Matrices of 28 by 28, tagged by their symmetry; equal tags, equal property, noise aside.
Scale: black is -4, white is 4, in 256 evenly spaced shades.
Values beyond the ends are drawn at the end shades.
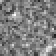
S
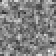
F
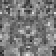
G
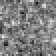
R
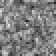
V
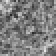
S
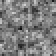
F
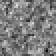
F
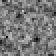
F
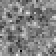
S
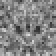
G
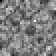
S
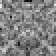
G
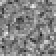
S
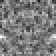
G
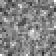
S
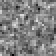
V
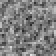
S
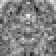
G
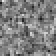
R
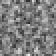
G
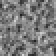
F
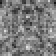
G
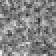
V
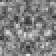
G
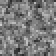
F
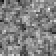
V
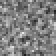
R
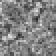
S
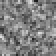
R
